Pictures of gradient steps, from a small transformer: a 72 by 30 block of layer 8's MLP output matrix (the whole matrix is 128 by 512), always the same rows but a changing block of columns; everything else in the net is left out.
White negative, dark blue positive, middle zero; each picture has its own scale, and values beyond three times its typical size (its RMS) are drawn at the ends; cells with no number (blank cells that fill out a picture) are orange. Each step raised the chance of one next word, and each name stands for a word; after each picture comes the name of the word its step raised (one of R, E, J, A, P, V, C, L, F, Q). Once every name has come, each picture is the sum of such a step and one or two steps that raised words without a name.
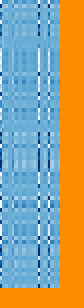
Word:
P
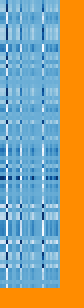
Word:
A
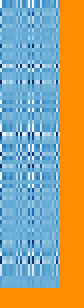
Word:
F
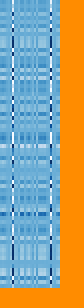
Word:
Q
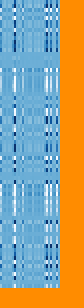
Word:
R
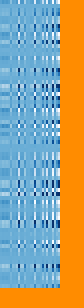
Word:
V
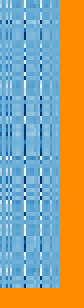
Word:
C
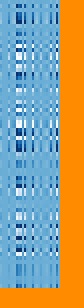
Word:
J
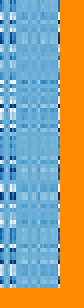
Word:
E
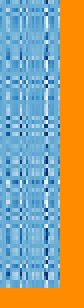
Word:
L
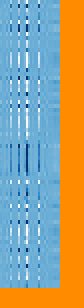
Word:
P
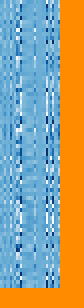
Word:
C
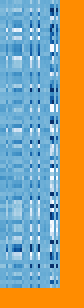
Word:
A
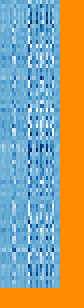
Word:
J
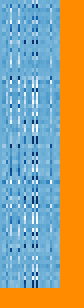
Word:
L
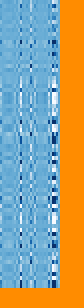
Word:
F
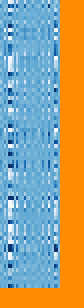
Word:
P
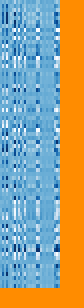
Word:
J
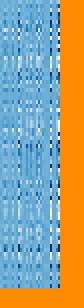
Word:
J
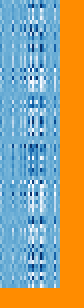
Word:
R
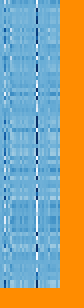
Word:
C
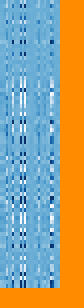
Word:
C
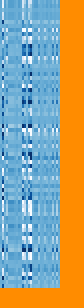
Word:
C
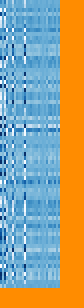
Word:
L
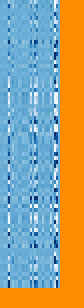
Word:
F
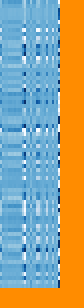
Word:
F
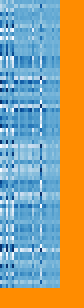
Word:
E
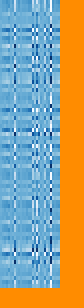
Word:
F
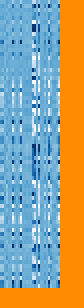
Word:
R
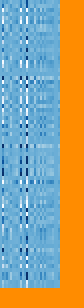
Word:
L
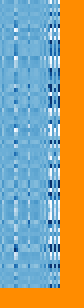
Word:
V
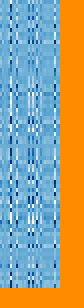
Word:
V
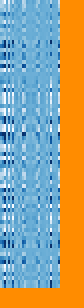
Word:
F
